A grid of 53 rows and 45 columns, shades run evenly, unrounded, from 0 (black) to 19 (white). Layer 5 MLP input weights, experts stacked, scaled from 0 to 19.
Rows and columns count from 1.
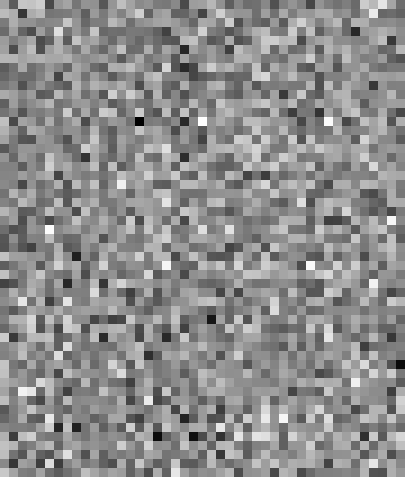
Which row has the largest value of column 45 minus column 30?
20
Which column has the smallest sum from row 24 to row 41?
45
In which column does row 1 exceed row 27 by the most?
43
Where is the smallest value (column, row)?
16, 14
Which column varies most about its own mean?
21
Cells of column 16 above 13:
10
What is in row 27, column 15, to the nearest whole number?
9
